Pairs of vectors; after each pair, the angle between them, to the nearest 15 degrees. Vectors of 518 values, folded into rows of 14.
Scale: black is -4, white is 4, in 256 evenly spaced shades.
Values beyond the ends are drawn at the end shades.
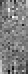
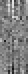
45 degrees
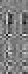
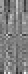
135 degrees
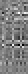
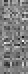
60 degrees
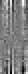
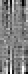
165 degrees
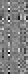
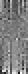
75 degrees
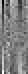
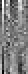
165 degrees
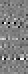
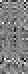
120 degrees
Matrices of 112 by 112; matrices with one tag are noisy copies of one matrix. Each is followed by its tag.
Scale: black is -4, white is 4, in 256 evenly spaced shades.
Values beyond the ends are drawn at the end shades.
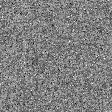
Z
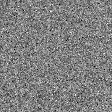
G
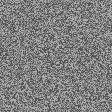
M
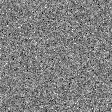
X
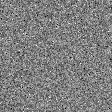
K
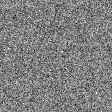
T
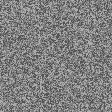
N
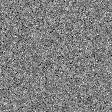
N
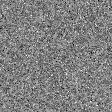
T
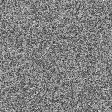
Z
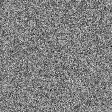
K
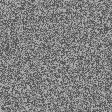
M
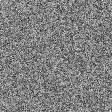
N
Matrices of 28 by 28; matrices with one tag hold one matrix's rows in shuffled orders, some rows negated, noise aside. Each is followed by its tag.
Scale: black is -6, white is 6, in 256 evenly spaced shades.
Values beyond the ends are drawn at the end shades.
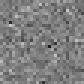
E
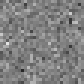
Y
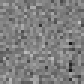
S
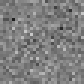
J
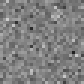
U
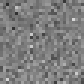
U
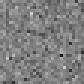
J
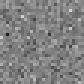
Y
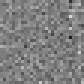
S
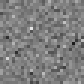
U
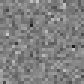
U
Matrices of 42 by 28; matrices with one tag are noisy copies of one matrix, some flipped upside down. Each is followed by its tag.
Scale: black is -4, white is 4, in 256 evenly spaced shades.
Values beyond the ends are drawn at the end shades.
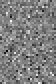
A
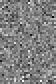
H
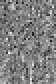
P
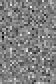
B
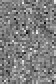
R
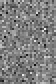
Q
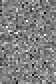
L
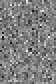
B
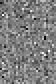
Q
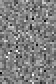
L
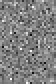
B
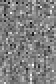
P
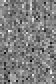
P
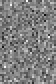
B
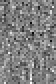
P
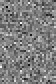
H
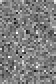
R
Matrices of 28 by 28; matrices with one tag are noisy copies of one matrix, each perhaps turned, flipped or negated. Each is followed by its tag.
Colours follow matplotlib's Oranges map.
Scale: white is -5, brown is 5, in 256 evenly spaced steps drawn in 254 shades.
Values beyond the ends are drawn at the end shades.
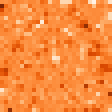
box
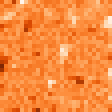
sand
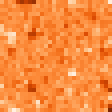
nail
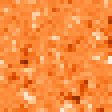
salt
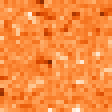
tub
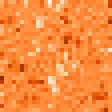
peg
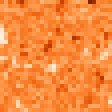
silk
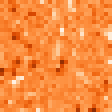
tub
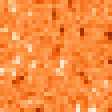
tub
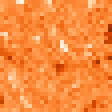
silk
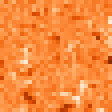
salt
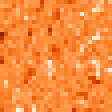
tub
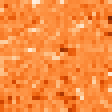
tub
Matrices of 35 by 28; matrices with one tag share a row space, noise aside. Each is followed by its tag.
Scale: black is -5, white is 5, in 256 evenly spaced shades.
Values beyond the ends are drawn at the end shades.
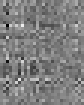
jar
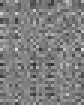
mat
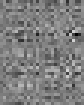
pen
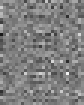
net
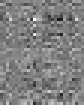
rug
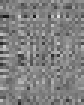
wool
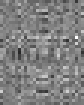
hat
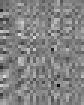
wool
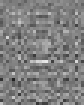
hat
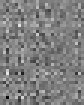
jar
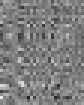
wool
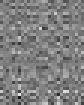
hat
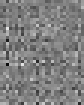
jar
